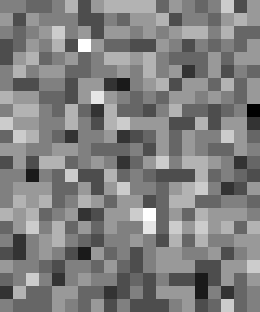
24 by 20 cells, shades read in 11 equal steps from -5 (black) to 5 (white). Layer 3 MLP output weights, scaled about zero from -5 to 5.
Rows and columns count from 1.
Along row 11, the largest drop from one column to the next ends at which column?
10
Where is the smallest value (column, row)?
20, 9
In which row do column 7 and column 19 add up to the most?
4
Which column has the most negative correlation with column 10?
13
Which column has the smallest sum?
8
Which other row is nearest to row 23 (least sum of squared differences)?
12
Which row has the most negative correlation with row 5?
7
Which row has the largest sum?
18
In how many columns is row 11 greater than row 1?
8
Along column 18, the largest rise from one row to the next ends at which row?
24
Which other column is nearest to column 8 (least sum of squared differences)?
17
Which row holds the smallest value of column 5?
22
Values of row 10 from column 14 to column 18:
-2 -2 2 -2 1
